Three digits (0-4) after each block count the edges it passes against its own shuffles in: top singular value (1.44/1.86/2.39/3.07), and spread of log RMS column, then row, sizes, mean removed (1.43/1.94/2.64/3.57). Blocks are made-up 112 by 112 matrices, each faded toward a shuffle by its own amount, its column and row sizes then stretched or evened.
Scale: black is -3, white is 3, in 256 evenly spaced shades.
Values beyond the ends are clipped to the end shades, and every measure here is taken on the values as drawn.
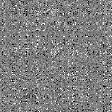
2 3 3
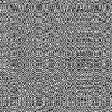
4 0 1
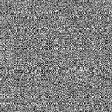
3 1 3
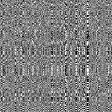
4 4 1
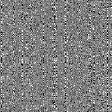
3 4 0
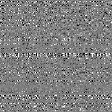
3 2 4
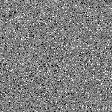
1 0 1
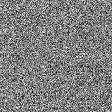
2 0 0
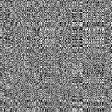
4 3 2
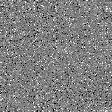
2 1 0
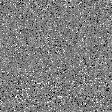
0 1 1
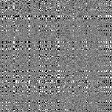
4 4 4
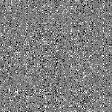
2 3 2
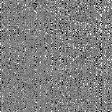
0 4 2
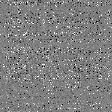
1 2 3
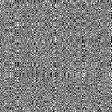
4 4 0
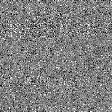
2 0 2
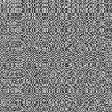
4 3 1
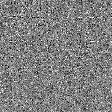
1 0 1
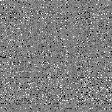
1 2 3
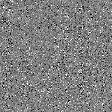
1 2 0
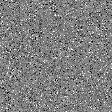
0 1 0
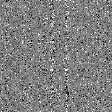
1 3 0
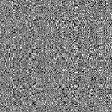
3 2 2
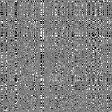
4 4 3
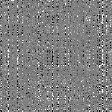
3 4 2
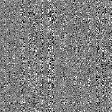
1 4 2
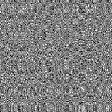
3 1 0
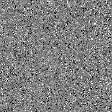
0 2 0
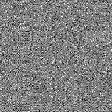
3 0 0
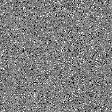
1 2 1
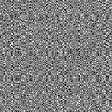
4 3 0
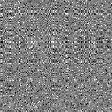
4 2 2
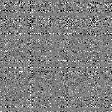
2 3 4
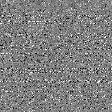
1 1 3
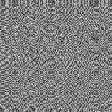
4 0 0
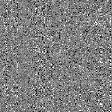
2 3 1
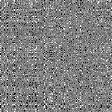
3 3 1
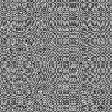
4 0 2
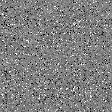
1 1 2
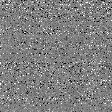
0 0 3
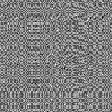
4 1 0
